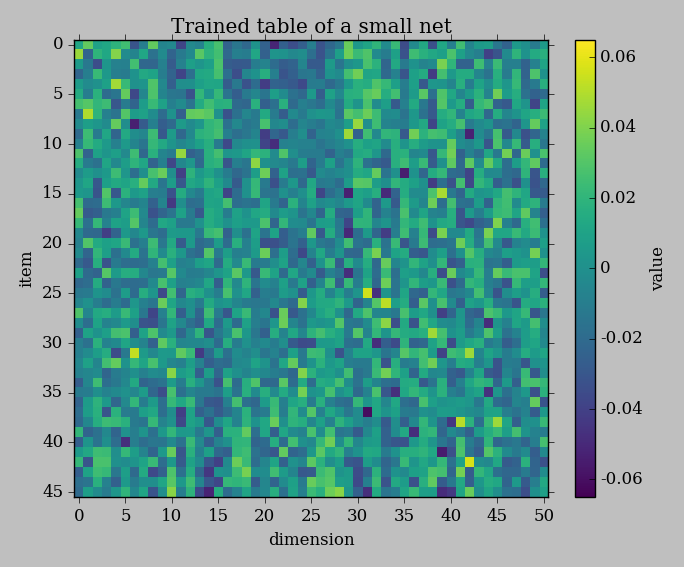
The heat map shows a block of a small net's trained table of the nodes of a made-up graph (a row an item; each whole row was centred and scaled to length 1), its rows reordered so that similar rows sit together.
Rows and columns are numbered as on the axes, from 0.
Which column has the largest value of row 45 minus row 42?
15
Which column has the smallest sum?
11
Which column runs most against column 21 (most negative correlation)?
14
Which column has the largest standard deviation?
39
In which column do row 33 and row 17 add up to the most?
48
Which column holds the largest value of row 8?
30
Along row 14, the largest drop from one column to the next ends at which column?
42
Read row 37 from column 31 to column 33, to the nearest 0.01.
-0.06 0.01 0
